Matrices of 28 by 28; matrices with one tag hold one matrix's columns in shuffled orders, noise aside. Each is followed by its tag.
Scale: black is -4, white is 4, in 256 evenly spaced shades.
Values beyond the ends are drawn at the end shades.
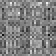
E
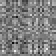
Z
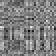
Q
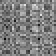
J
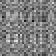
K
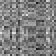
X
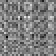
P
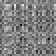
J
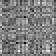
Z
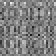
E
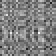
X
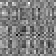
E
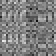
K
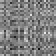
X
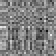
Q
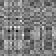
Q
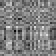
Q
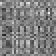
E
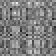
E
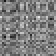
P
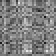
Z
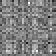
Z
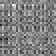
J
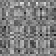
E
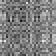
K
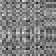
X
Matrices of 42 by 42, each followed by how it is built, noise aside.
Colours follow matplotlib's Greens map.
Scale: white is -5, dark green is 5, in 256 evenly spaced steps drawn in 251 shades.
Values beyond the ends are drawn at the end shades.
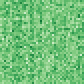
blocks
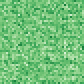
blocks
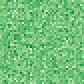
uneven columns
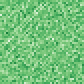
Hankel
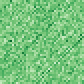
Hankel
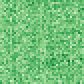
blocks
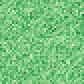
Hankel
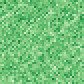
Hankel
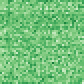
blocks
